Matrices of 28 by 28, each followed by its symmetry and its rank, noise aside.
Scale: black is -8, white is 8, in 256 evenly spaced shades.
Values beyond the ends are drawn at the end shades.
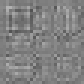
symmetric, rank three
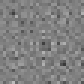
symmetric, rank four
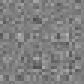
antisymmetric, rank four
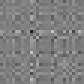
symmetric, rank two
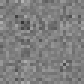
symmetric, rank four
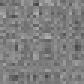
no symmetry, rank four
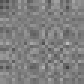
symmetric, rank two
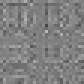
no symmetry, rank four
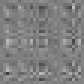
antisymmetric, rank two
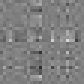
antisymmetric, rank two
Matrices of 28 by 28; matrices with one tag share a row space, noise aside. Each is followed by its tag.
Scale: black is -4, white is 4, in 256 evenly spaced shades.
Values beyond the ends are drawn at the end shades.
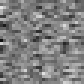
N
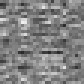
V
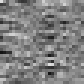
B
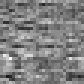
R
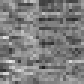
R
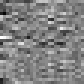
B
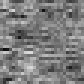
R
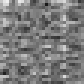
V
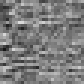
R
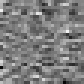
N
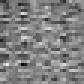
V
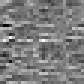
R
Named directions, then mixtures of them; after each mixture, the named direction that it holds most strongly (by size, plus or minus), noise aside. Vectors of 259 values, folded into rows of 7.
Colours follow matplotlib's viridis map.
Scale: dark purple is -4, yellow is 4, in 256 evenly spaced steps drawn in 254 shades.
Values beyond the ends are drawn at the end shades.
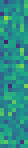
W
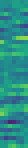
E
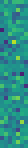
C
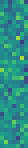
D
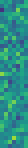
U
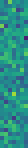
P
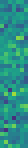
P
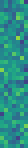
D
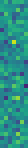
C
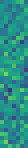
D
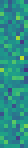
D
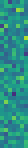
P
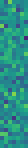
P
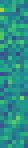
U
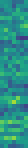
E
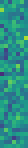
U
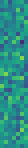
D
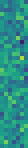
D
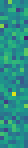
P
